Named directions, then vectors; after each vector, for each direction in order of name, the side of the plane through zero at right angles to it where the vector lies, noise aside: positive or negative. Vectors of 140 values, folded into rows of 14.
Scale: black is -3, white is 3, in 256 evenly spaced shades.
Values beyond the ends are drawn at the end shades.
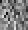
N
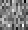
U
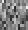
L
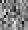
positive, positive, negative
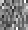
positive, negative, negative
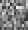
positive, positive, positive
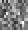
negative, negative, positive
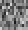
negative, negative, negative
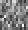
positive, negative, positive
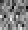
negative, positive, negative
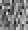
negative, negative, negative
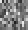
negative, negative, positive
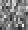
positive, negative, positive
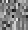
positive, positive, negative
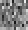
negative, negative, negative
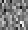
negative, negative, positive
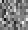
negative, negative, positive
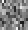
positive, positive, negative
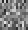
negative, negative, positive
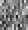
positive, negative, negative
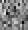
positive, positive, negative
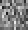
positive, positive, positive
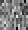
negative, positive, positive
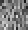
negative, positive, positive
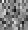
positive, positive, negative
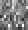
positive, negative, positive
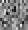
positive, positive, negative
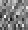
positive, negative, positive
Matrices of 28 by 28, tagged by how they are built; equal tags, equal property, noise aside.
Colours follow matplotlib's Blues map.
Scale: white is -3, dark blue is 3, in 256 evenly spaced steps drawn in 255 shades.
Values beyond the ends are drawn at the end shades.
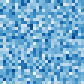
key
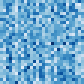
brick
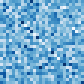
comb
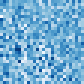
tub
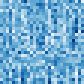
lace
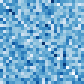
comb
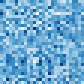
lace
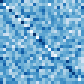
comb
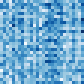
brick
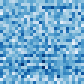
brick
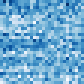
brick
